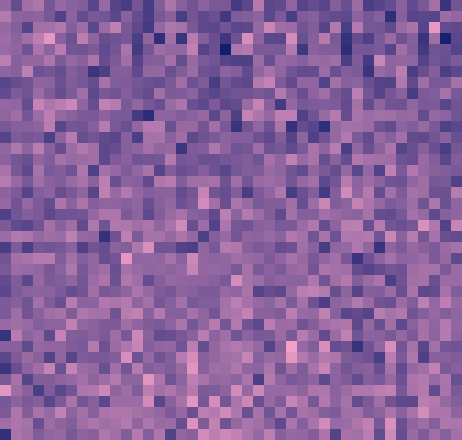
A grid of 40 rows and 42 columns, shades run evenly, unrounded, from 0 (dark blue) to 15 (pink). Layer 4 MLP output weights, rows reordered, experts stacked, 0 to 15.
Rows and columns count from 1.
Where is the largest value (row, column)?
32, 27
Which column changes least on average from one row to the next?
2
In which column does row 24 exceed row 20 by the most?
12
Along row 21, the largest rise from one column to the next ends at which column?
42
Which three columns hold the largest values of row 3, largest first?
40, 25, 11
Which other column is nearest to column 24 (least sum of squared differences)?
16
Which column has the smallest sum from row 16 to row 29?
3
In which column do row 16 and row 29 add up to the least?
33
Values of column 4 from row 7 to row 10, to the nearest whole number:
6 8 9 12
